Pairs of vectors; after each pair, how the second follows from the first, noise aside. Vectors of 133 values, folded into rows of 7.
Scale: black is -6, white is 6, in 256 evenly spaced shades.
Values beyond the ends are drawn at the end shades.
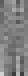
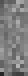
sign-scrambled.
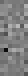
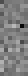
reversed.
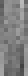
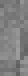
wrapped around, negated, shrunk.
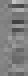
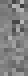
sign-scrambled.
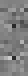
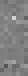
reversed, negated, partly zeroed.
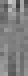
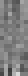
reversed.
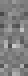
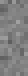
wrapped around, negated, shrunk.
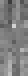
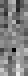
reversed, negated, scaled up.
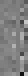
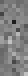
shuffled.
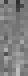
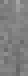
negated, shrunk.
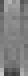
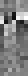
wrapped around, negated, scaled up.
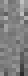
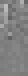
reversed, negated, partly zeroed.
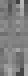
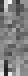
reversed, negated, scaled up.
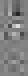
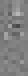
negated, shrunk.
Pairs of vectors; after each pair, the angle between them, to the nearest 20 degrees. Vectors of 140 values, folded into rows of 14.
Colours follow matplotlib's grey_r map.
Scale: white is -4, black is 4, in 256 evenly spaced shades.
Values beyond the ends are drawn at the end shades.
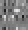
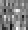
40 degrees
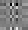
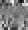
80 degrees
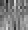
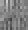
140 degrees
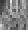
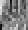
160 degrees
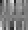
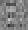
80 degrees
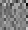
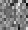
40 degrees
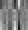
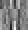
40 degrees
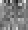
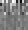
80 degrees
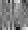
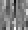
100 degrees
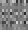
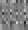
20 degrees
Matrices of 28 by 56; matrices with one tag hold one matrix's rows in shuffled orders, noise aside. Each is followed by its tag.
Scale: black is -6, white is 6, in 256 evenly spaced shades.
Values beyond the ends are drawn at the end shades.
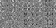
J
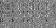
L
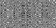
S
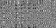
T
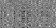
S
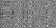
L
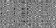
S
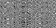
S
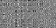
T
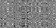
S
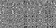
J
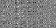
T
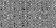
S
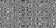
S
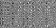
L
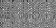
L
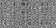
S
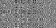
T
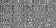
L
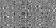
S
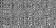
L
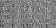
L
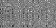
L
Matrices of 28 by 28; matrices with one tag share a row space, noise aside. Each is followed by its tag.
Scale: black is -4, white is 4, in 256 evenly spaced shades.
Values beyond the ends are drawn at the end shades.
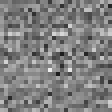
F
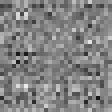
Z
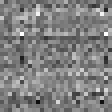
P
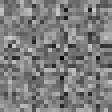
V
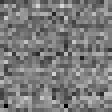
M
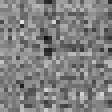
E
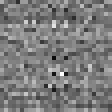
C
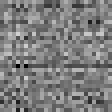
Z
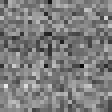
F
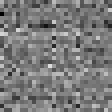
M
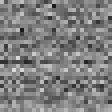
E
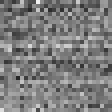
P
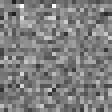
E
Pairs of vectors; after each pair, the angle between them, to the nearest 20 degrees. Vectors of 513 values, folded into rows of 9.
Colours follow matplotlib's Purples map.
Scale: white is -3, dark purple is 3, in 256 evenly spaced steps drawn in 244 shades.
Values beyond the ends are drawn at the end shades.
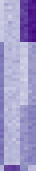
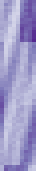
40 degrees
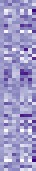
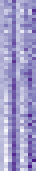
60 degrees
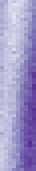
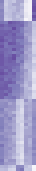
120 degrees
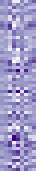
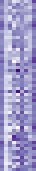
40 degrees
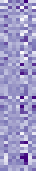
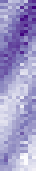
120 degrees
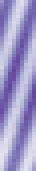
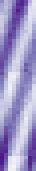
160 degrees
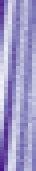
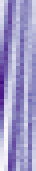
160 degrees
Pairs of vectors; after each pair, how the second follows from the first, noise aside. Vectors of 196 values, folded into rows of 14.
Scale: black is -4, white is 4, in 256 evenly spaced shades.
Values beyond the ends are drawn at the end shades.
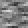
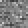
reversed, partly zeroed.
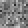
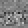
partly zeroed.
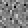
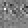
wrapped around, negated, partly zeroed.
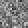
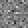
wrapped around, partly zeroed.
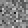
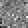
wrapped around, negated, partly zeroed.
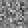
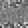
wrapped around, partly zeroed.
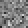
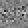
reversed, partly zeroed.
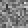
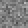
shrunk.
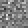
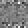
wrapped around, partly zeroed.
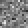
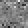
wrapped around, partly zeroed.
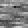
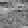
wrapped around, negated, partly zeroed.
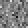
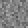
shrunk.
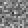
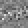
wrapped around, partly zeroed.
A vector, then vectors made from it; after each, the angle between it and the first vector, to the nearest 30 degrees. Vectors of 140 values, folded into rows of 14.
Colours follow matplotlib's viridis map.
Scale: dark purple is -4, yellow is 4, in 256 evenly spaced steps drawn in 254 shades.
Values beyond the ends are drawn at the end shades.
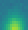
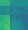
90 degrees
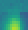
30 degrees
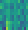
90 degrees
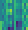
120 degrees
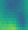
60 degrees
